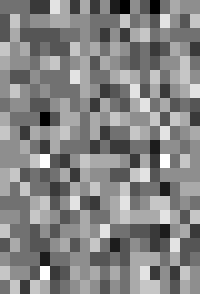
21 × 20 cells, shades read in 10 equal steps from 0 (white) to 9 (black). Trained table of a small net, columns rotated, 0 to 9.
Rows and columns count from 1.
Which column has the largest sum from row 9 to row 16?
6
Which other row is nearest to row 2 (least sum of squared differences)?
16
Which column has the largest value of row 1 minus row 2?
13
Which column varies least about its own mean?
9
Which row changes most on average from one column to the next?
20
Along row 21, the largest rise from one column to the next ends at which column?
3
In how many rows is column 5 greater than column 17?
10
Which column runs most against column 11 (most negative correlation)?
14
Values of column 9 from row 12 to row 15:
2 3 4 6
